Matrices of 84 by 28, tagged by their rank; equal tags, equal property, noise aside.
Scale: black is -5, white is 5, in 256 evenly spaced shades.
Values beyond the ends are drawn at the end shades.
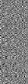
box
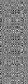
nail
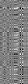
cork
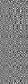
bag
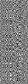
box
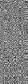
box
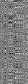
nail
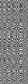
cork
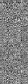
box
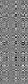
cork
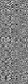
nail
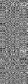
nail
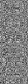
box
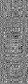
box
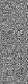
box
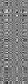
cork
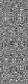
box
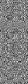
box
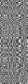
bag
